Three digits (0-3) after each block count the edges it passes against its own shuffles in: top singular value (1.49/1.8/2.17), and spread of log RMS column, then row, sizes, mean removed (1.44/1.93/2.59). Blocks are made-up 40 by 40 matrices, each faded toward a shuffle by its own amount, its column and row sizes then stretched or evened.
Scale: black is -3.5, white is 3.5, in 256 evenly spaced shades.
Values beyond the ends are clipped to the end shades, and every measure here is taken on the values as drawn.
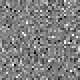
2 0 0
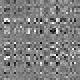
3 3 3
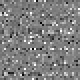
1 0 2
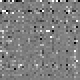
1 1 2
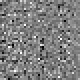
1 2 1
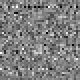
1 0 2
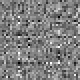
2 2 1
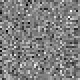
1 0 0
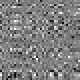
3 1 2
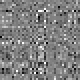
3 2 2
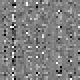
1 3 0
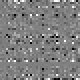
2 2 3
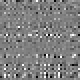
3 2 3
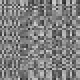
3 2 2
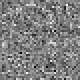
1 1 1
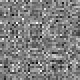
2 0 1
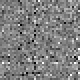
1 1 1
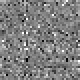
0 1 2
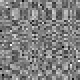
3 1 0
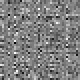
2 3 0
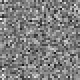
0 0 0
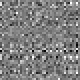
3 2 2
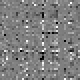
2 2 1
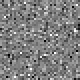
0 0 0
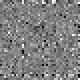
2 1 1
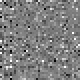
1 1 1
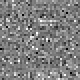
1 0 1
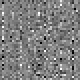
2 2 0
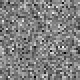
0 0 1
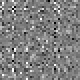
2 2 0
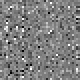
1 2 0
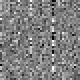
2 2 0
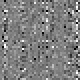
2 3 0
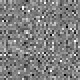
2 1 0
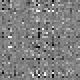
0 2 2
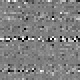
1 1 3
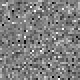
0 1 0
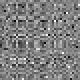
3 0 2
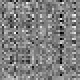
3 3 1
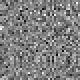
2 0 0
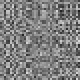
3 3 1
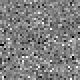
0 0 1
